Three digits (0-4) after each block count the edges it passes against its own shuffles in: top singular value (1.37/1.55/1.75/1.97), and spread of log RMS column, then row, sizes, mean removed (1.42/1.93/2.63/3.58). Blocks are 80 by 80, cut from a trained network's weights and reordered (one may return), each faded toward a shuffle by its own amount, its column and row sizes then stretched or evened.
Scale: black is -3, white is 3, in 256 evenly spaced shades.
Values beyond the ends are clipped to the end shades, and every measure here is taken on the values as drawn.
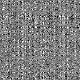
3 1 3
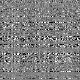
2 0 4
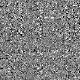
1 2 2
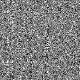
1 2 0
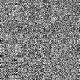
4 2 0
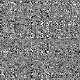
3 2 3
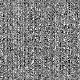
3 2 2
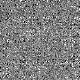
0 2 2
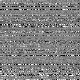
2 0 4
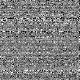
2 1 3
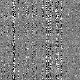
2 4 1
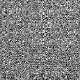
3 2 0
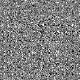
1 2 2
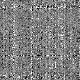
3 2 3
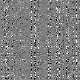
1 4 2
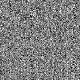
1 1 1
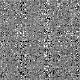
0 3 2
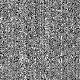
1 2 1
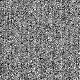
0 0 1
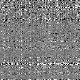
1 1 4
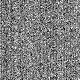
1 0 0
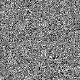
0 2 1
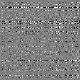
4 2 4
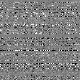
2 2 4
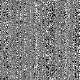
1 4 1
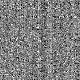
1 0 2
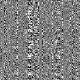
4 4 0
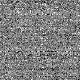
1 1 2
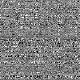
2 1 3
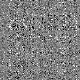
0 3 2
